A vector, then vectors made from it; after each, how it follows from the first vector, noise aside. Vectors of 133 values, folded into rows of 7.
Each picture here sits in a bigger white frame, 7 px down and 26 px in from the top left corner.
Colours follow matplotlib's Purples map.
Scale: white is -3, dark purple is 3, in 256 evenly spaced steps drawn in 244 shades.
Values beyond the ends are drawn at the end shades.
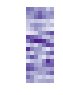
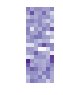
reversed, negated, partly zeroed.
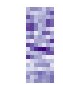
reversed.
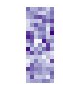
sign-scrambled.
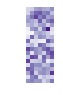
sign-scrambled.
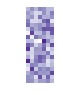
sign-scrambled.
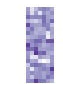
wrapped around, negated, partly zeroed.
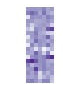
reversed, negated, partly zeroed.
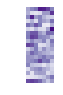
wrapped around.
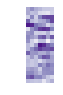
wrapped around.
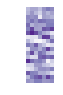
negated.
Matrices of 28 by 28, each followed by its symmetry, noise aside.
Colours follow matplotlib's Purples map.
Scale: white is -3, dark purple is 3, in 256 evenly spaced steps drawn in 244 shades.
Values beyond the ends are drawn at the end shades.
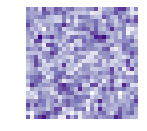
same after a half turn.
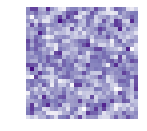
same after a half turn.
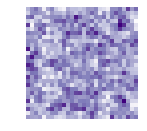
mirrored top to bottom.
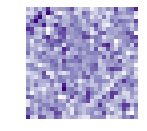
symmetric.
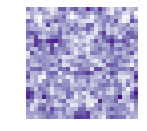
mirrored left to right.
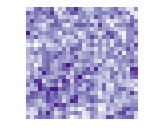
symmetric across the other diagonal.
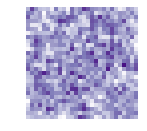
symmetric.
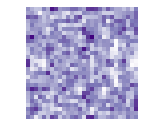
mirrored top to bottom.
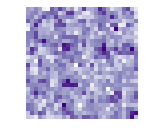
symmetric.
